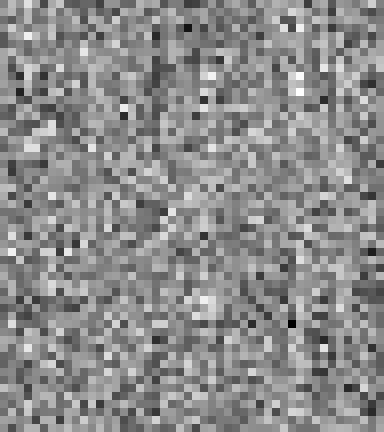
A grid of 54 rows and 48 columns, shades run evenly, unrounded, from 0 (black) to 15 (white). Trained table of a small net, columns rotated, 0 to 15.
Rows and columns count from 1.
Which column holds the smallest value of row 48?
20
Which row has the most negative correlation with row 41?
14
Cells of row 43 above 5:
41
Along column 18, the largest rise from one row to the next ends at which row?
49
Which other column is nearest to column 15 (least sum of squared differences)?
19
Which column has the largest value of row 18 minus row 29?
46
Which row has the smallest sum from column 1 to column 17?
38
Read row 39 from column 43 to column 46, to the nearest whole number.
13 9 4 11
